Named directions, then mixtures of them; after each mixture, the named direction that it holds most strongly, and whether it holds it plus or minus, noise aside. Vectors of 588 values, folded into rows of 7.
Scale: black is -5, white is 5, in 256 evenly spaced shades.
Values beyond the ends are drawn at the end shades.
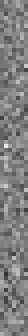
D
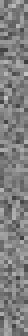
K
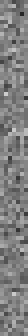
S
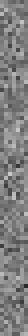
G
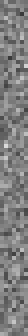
D, plus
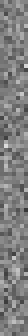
D, plus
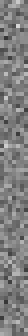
K, plus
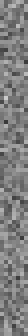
K, plus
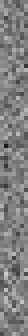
D, minus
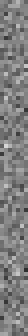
D, plus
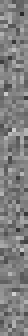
S, plus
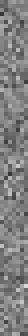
G, minus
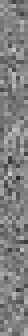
G, plus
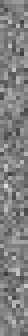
G, minus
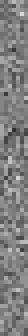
S, minus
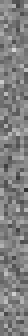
S, plus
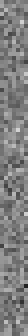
G, plus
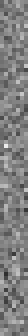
D, plus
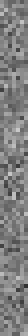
G, plus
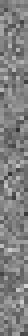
G, minus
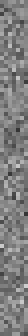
G, minus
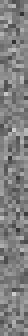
S, plus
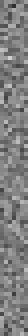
K, minus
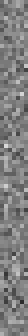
D, plus
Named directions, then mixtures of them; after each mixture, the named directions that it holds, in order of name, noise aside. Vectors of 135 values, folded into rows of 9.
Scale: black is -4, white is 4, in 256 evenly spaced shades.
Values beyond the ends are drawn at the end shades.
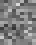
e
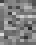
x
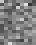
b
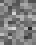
e, x.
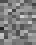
e, x.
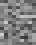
e, x.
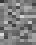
e, x.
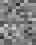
e.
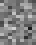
e, x.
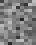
b.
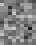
e, x.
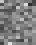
b.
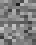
e.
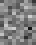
e, x.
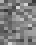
b.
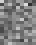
b.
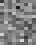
b, x.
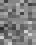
b, e.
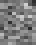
b, x.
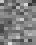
b.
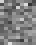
b.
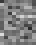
x.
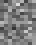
e.
